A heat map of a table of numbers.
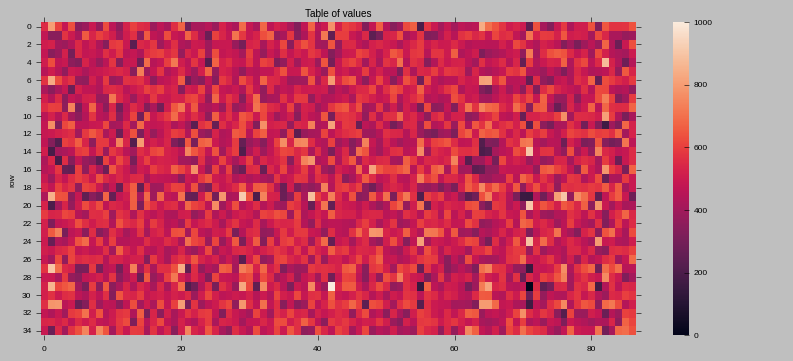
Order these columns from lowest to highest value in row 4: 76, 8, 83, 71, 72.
8, 72, 83, 71, 76
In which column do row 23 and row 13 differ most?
2
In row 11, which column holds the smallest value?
82
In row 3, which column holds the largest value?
71
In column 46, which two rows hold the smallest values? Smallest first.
11, 19
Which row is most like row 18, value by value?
12
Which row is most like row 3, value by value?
7
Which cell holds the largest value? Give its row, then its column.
29, 42
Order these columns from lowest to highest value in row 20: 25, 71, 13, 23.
23, 13, 25, 71
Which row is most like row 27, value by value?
31
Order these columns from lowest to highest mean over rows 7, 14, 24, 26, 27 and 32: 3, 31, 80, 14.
3, 80, 14, 31
